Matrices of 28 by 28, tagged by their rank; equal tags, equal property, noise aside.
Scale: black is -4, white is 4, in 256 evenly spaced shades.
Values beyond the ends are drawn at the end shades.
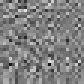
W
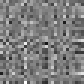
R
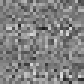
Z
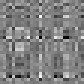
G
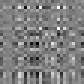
G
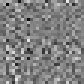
W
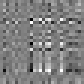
G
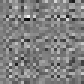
R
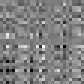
R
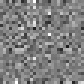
Z
